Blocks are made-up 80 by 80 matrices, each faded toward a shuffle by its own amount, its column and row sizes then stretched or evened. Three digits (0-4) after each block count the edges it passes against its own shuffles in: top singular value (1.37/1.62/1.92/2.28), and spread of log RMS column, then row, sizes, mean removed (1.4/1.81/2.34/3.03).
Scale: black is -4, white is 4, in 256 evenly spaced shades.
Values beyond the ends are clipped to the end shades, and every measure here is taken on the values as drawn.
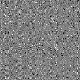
4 2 1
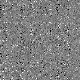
0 2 1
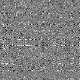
3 1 3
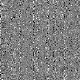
3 3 0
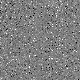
0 2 0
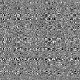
4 2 4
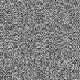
4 0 0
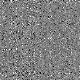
0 3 2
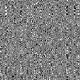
4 3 0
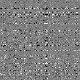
4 2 4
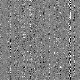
3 4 0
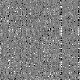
4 3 1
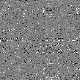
3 1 3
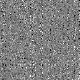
2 3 0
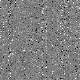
1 3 0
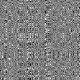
4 4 0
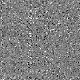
3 2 1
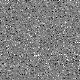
0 0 2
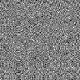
4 0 0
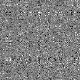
3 2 2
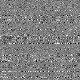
3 0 4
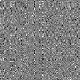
4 3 0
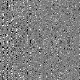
3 3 0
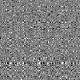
4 1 3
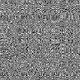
4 1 2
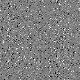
2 2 0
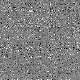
1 1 3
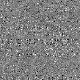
2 1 3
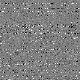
0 1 4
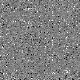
1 2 2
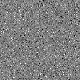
3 0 1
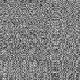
4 0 0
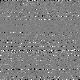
1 0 4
